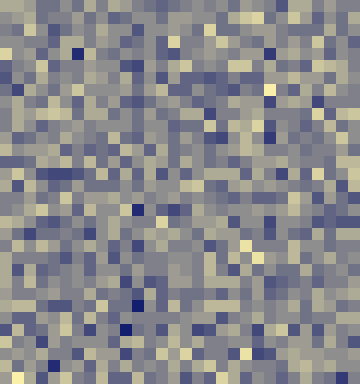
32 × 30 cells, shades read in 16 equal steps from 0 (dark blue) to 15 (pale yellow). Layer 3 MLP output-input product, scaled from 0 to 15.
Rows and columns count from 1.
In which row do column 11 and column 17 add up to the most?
18
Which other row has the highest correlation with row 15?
26
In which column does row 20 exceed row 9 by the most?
27
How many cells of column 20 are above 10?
4
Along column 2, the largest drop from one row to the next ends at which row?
16
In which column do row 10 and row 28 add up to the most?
6
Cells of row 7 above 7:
15
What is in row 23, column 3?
10
